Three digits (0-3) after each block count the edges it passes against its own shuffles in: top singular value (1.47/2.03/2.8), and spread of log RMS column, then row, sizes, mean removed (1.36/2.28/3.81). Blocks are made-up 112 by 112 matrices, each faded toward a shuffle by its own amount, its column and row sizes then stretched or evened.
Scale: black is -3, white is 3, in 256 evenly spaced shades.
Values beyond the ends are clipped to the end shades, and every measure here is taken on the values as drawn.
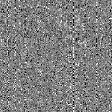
2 2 0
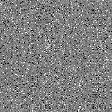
2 1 0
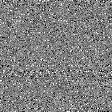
1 0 2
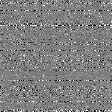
2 1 3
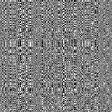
3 3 1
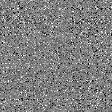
1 1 2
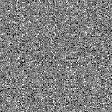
2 1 1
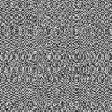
3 2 0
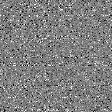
1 1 2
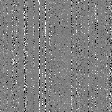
2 3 0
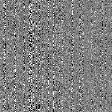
1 3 0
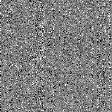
1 2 0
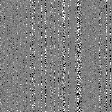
1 3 0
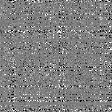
1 2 3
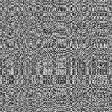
3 2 1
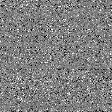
0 1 2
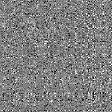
2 2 2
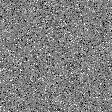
0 0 0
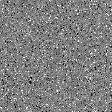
1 1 0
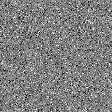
1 0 1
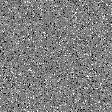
0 1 0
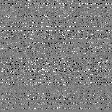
0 1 3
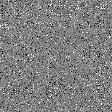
0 1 1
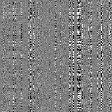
3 3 1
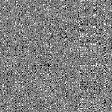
2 2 1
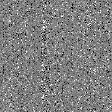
0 2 0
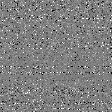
0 1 2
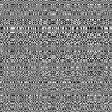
3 1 3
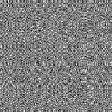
3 1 1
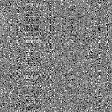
2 2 0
